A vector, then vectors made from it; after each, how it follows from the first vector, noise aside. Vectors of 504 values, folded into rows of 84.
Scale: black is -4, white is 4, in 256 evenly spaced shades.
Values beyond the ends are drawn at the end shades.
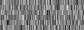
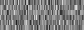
reversed, negated.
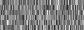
negated.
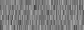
wrapped around, shrunk.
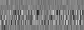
wrapped around, partly zeroed.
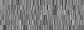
wrapped around, shrunk.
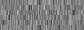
wrapped around, shrunk.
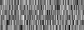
copied.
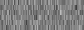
reversed, shrunk.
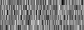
wrapped around.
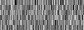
wrapped around.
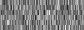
negated.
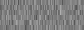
reversed, shrunk.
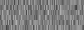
reversed, shrunk.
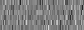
wrapped around, partly zeroed.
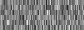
negated.
